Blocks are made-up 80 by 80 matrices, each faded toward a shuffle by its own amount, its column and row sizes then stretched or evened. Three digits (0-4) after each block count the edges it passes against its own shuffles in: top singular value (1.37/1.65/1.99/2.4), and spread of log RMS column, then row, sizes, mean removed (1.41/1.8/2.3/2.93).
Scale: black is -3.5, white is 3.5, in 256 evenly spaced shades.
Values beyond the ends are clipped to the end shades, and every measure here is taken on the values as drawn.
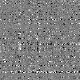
2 2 4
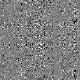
2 4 2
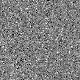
0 1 0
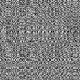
4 0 4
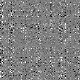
0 4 3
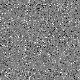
1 1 2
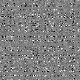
1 2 4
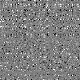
3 0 3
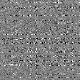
1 2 4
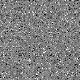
2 1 1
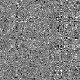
3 2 2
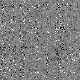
0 3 2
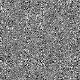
1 3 1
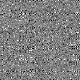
3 1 3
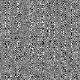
3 4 2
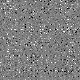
1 1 3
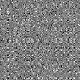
4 2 1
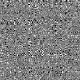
3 3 2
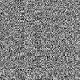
3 1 1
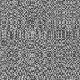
4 2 1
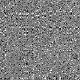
3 2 1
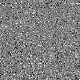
2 0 3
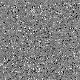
0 0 2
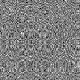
4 0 0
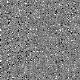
0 3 1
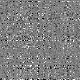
2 3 4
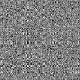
4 3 2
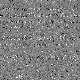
1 0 3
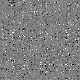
0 2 2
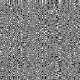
4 4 0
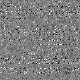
0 1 4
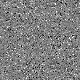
1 0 1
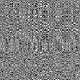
4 2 3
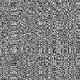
4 3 1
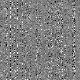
2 4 0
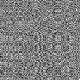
4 1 1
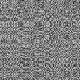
4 1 1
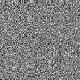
3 0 1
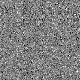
2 0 0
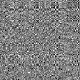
4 2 2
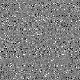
3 0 3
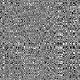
4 3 2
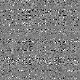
2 2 4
